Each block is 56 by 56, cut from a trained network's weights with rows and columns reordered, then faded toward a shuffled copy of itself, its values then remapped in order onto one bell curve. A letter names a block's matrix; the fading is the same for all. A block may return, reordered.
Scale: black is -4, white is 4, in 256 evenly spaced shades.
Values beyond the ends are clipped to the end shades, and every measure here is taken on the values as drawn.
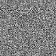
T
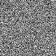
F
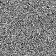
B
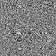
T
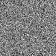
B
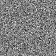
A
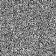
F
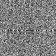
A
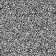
F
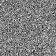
F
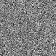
F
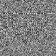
T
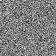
B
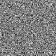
T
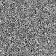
A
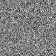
T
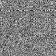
T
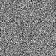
F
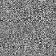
T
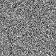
F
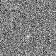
A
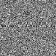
T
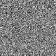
F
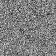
B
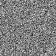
B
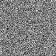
F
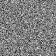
F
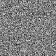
F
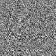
T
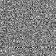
T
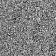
F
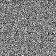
F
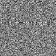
T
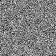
B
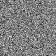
B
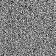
A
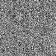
A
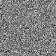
T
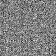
A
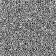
A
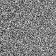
F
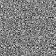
T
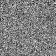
A
